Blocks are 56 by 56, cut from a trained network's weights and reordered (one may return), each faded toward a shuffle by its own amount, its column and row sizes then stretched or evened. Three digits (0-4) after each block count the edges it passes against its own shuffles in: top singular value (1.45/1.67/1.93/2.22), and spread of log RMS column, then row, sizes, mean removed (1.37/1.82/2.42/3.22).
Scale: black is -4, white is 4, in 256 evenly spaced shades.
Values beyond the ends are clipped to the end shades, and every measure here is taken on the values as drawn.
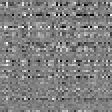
4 2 4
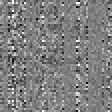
2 4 0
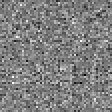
2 0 1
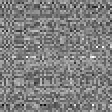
4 1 2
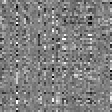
2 4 2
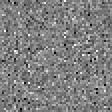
0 2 0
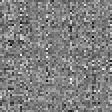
1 3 0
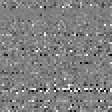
3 2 3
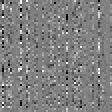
2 4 1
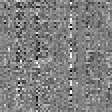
2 4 1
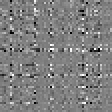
4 3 3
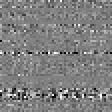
1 2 4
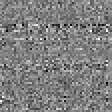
1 1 3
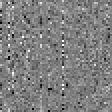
0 3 0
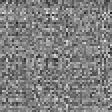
3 3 1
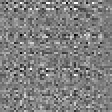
4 3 3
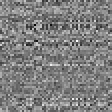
4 1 3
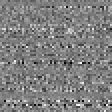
2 1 4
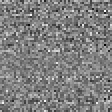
0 1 3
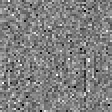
2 0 0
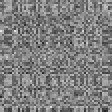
4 0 2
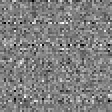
2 2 3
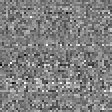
1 1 3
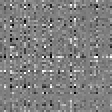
0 4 3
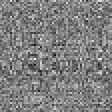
3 2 1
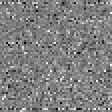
2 0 2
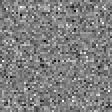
2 0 1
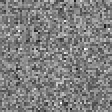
0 2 1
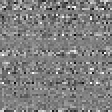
0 1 4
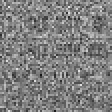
3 1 1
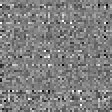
0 2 4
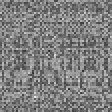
4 1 0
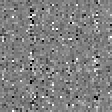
0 3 1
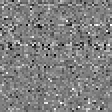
2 0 2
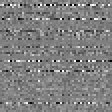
2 0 4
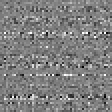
2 1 4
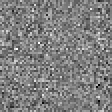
0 2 0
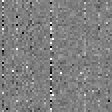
3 2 0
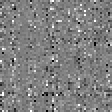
0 3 1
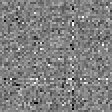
2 1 2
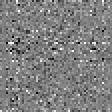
1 3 2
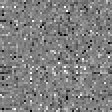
1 1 1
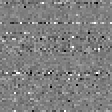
0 0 3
